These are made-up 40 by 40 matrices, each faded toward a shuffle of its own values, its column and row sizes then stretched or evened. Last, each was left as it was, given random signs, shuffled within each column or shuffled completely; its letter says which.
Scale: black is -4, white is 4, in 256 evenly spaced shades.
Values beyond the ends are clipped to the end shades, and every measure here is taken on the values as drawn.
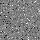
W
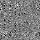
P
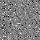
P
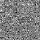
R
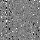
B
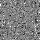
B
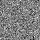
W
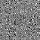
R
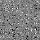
P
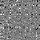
R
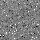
W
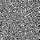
P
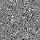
B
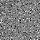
P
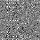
R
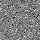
W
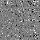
P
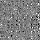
R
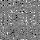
R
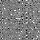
R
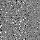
B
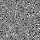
B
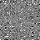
R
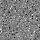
W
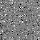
P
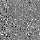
P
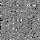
R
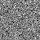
W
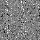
B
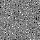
B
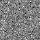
B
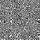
R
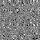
R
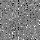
B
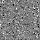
B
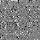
R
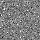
W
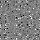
R
